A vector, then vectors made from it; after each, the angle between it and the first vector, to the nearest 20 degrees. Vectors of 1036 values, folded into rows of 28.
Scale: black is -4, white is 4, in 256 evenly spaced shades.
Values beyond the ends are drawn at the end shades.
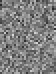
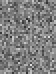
80 degrees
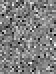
100 degrees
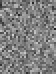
40 degrees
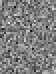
120 degrees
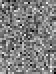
100 degrees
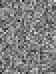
40 degrees
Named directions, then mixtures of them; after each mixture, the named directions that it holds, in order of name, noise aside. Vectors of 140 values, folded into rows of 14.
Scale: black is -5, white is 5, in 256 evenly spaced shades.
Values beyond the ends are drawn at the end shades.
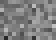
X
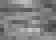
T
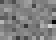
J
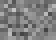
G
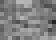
J, T.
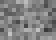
G, J, T.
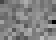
J, T, X.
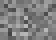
G.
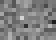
G, J, T.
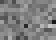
G, J, X.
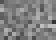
J, X.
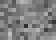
G, J, T.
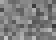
X.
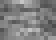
T.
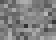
G, J, T.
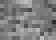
J, T.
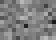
G, J, T.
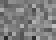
X.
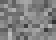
G, J, T.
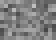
G, J, T.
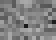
G, J, T.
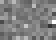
J.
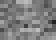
G, J, T.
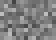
G, J, X.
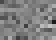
G, J, X.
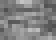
T.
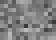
G, J, T.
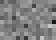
J.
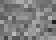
J, T, X.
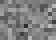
G, J, X.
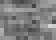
J, T.
